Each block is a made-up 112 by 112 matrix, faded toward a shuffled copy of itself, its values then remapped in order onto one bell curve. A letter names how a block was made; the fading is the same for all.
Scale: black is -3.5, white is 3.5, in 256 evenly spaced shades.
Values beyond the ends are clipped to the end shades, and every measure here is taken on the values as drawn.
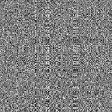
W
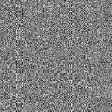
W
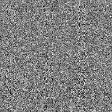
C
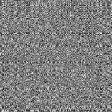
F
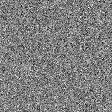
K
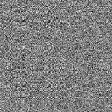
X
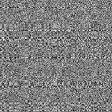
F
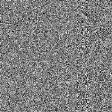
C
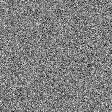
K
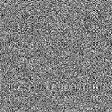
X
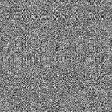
X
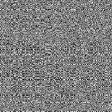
F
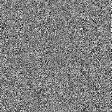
C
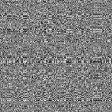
F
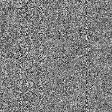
C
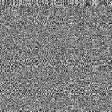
F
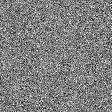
K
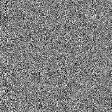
C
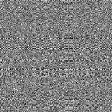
F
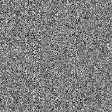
C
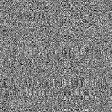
X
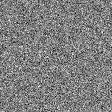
K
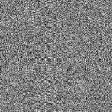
X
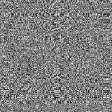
F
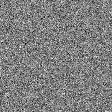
K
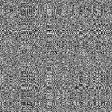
F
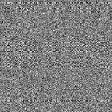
F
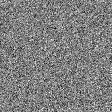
K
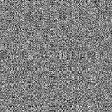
X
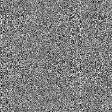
C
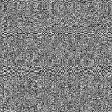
F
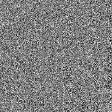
C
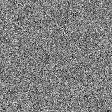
K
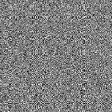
W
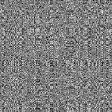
W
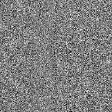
C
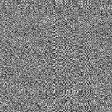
W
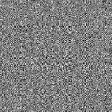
W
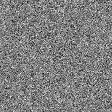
K
